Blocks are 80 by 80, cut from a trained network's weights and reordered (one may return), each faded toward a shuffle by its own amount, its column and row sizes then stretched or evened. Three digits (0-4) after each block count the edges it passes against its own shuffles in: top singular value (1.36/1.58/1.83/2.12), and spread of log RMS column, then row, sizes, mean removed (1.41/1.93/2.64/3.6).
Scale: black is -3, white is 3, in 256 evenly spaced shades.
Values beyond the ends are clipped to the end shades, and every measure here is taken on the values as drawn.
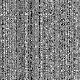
4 3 1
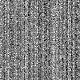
4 2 0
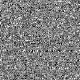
0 0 3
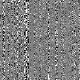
2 4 1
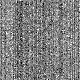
4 1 0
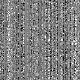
4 4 1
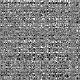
4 3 2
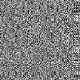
4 3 1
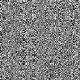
3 3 0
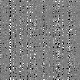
2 4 2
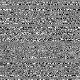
2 0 4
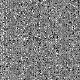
0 2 0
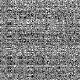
3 2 0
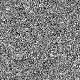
1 0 0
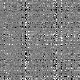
2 3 3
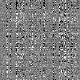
2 4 2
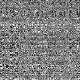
2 2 2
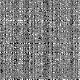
4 1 3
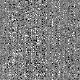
0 3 1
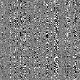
2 4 2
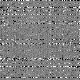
1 1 4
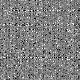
2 0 2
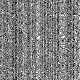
4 2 1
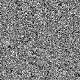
1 0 0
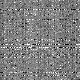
2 0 3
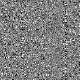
0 3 1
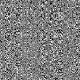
2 3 0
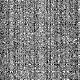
4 0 2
